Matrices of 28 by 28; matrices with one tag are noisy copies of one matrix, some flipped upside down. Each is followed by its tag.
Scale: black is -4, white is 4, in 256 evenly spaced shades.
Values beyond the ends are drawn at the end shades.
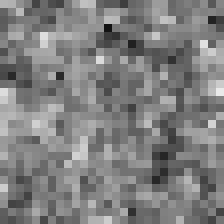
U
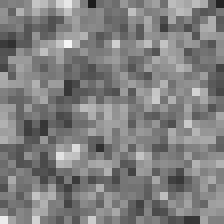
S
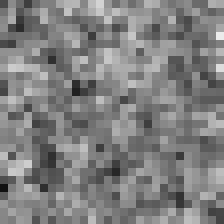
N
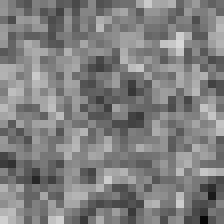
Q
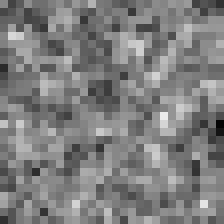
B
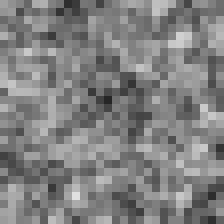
Q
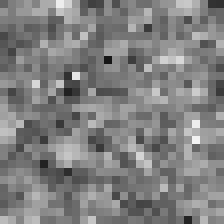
S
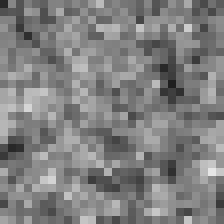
U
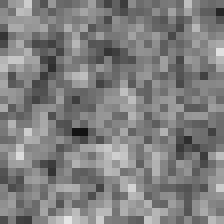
N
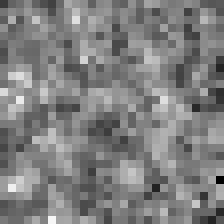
B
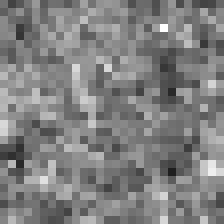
U
